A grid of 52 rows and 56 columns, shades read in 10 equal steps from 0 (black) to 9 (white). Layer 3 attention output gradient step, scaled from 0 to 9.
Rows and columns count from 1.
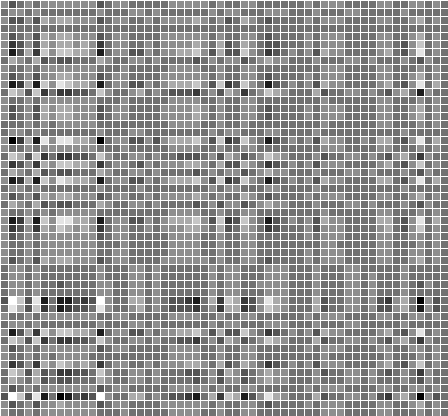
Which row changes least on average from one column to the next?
4
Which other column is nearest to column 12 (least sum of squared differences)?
1
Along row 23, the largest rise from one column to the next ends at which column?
6
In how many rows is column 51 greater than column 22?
19
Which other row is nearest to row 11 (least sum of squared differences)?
23
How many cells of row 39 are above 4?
22
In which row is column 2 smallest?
18
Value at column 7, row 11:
5
